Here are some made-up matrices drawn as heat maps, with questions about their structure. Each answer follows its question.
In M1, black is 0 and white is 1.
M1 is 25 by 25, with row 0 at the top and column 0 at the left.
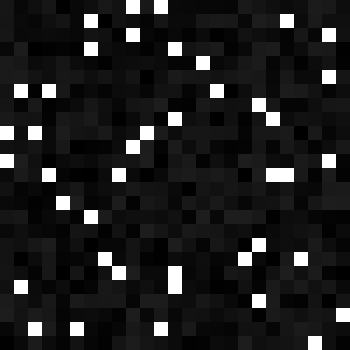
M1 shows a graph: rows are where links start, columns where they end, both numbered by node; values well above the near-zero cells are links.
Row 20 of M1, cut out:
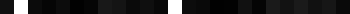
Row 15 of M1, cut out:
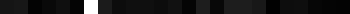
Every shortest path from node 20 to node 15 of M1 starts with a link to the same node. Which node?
node 1
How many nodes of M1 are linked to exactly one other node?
10
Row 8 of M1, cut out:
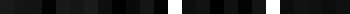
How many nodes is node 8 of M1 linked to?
2
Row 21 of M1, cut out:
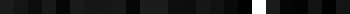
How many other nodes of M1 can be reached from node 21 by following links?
3
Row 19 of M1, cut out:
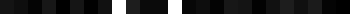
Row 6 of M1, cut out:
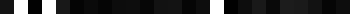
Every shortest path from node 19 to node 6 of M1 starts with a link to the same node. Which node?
node 12
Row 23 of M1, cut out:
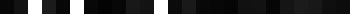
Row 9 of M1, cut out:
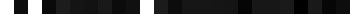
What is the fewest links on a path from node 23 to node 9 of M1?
2
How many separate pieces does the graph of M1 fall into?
7
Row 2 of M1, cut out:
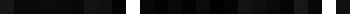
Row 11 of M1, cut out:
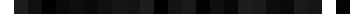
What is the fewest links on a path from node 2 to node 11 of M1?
2
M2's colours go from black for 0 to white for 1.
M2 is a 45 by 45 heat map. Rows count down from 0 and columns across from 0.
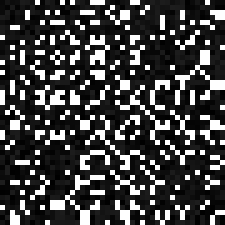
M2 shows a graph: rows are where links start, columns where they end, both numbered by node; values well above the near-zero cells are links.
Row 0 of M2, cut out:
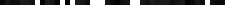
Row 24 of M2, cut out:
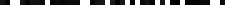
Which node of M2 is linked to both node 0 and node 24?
node 27
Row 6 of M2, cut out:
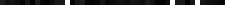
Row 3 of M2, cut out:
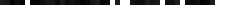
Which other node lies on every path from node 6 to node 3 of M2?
node 22
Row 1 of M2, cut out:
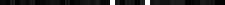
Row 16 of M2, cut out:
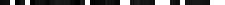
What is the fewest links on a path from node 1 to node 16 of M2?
4
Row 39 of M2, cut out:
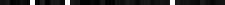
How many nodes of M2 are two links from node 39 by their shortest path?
2
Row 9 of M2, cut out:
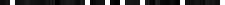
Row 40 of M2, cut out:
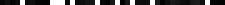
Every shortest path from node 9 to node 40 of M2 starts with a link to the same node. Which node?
node 2
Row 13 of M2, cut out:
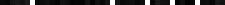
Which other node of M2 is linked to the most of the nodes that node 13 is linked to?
node 34
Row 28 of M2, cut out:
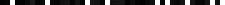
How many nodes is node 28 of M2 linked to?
9
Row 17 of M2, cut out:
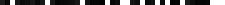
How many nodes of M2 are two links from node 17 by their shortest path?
8
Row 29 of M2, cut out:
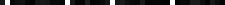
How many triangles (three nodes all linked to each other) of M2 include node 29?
4
